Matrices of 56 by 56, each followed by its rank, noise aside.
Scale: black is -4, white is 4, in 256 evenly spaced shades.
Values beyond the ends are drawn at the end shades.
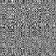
six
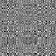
three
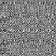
four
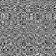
six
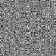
eight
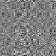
four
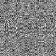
eight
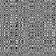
four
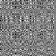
four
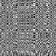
three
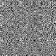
eight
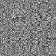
eight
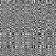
three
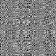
six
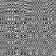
three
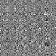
eight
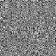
eight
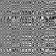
three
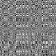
three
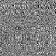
eight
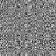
six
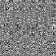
six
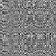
four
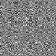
eight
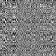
six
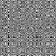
four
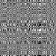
three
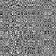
four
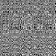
six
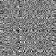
six
